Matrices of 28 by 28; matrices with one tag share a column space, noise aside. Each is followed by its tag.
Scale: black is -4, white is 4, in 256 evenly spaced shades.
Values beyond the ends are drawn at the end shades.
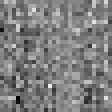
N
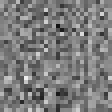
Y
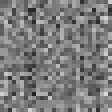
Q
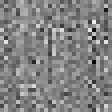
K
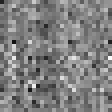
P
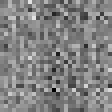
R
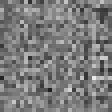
P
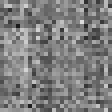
K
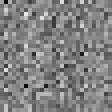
R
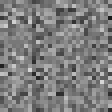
Q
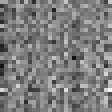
P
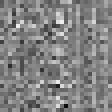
K
